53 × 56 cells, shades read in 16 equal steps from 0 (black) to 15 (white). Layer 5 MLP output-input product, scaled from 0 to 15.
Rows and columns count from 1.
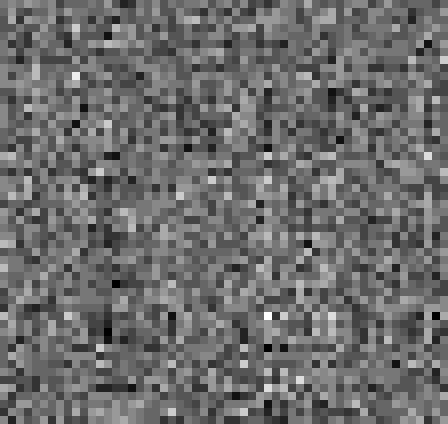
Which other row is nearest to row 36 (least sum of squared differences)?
30
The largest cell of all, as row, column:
40, 34
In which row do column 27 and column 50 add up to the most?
21
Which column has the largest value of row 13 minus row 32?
31
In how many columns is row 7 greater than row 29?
22
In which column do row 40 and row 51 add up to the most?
42
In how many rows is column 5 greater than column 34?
20
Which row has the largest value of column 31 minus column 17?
49
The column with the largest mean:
10
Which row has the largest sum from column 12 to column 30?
52
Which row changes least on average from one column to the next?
45
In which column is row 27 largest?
16
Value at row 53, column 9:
4
